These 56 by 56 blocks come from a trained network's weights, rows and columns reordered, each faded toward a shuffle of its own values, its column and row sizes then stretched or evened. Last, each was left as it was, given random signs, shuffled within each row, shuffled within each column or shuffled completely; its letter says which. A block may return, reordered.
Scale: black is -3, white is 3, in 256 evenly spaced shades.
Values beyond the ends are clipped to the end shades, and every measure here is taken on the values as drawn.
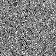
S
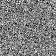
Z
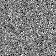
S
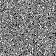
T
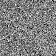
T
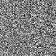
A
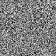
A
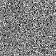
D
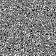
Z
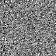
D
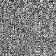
A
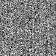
S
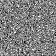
T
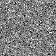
S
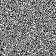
T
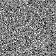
S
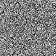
A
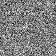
Z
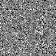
D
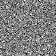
S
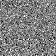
Z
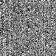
S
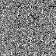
D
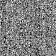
S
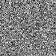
Z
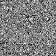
D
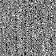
S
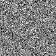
S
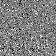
Z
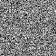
Z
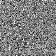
D
